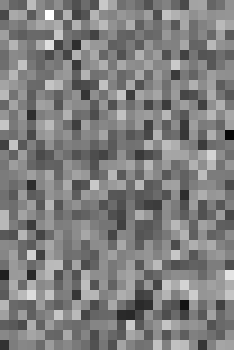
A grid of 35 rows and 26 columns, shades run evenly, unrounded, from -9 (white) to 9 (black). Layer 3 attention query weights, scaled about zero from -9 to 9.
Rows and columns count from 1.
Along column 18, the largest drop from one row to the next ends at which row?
30
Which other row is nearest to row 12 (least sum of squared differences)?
17
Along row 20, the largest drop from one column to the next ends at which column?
22
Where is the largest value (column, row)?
26, 14
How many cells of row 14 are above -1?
19
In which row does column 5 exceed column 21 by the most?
24
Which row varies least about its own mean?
25
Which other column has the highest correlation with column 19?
21
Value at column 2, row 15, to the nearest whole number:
-5
